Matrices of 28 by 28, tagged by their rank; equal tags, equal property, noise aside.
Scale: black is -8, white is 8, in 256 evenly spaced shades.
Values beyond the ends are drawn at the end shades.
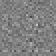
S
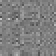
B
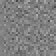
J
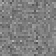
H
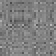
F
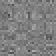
B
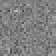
H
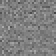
H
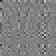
F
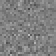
J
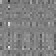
B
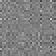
F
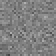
H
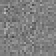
H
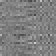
F
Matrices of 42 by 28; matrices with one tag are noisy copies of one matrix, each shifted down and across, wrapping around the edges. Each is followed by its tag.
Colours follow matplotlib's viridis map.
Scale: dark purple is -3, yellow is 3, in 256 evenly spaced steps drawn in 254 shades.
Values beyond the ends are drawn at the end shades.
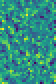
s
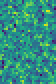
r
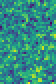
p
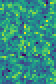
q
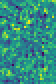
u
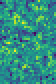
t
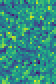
u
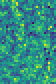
q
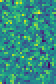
r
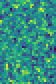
r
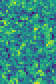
t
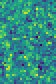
q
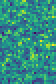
t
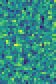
r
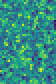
r
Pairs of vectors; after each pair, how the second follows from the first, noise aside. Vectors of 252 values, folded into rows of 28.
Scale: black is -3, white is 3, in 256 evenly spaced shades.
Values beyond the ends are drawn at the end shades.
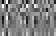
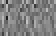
negated, shrunk.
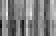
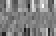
reversed, negated, partly zeroed.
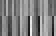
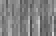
negated, shrunk.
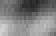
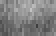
negated, shrunk.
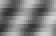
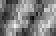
reversed, negated.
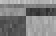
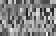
sign-scrambled.
